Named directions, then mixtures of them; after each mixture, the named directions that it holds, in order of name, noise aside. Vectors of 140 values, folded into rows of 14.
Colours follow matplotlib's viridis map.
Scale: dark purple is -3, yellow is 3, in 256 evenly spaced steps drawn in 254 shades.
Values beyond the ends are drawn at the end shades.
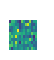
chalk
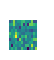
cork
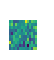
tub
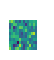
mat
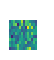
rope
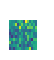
chalk, rope, tub.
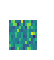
chalk, mat, rope.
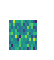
cork, rope, tub.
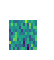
cork, tub.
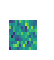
mat, rope.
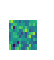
mat.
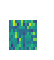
cork, mat, rope.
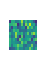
chalk, cork, rope.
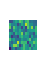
mat, rope.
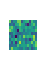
chalk.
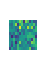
chalk, rope.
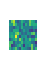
chalk, cork, mat.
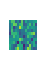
mat, rope.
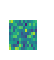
mat.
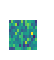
chalk, rope, tub.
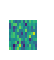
mat.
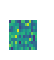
chalk.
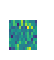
rope.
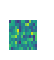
chalk.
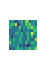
rope, tub.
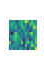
cork, tub.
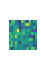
chalk.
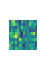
chalk, cork, mat.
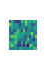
chalk, tub.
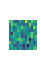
mat, tub.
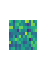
chalk, tub.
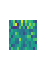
cork, mat, rope.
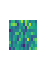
cork, rope, tub.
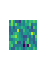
chalk, mat, tub.
